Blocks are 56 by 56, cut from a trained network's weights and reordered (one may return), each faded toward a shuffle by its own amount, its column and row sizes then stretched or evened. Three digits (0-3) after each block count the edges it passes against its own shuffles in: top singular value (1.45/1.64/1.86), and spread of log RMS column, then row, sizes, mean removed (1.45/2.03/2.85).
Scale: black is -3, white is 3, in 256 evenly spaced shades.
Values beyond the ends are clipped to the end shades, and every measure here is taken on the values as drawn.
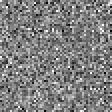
1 1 1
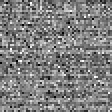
1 0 0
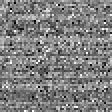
1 0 0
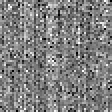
2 0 1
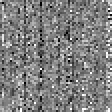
1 2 0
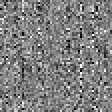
2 2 1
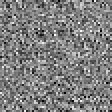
3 0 2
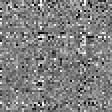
0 2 2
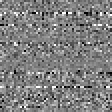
1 0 3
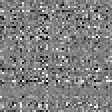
1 2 3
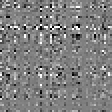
3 3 3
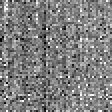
1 1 1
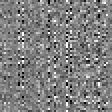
3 3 1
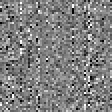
0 3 0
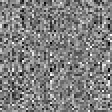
3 2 0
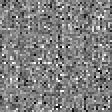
0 1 1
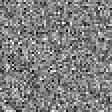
0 0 1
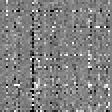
1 3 2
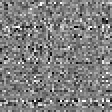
2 1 3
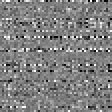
2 1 3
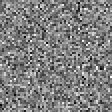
1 0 0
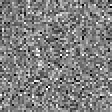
1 1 1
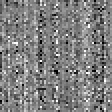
2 3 1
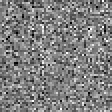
1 1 0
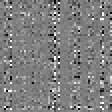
0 3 2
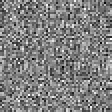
3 0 0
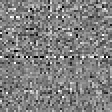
1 1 2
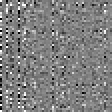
2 3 1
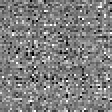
0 1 1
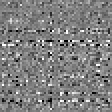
3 2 3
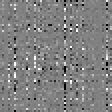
1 3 2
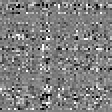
1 2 3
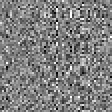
3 2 0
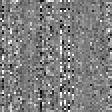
1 3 0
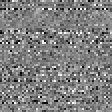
2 0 3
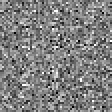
1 1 1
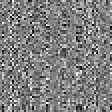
3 3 0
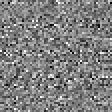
2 0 2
